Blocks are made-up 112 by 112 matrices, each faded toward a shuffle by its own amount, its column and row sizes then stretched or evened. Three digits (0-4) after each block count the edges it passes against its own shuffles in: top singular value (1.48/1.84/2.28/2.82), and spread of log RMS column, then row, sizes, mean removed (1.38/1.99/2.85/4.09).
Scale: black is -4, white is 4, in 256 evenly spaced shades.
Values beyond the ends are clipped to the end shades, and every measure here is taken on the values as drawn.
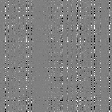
4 4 2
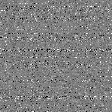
0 1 3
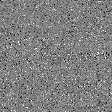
1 0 1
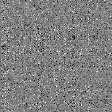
1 2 1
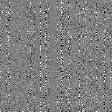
0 4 2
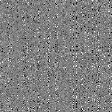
2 3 1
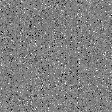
0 2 0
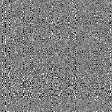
3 3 2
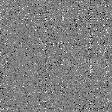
2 2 1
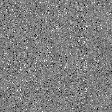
0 2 1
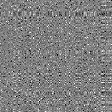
4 2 1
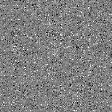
2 2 1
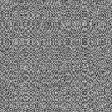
4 2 1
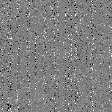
0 3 0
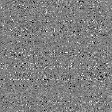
0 1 3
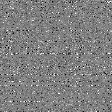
0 1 3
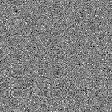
3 0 0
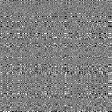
4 2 4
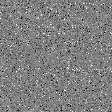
0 1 1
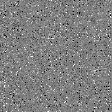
1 2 1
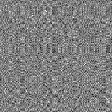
4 0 1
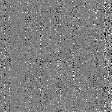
0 3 1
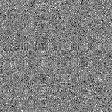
3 0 0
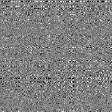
3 2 3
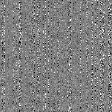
0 4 0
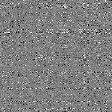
2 2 3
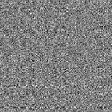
3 1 2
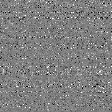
1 1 3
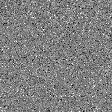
1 0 1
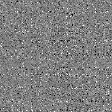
1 2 2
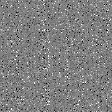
1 2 1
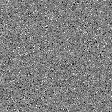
1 0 0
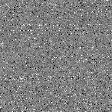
0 0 2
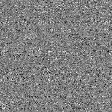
1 0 2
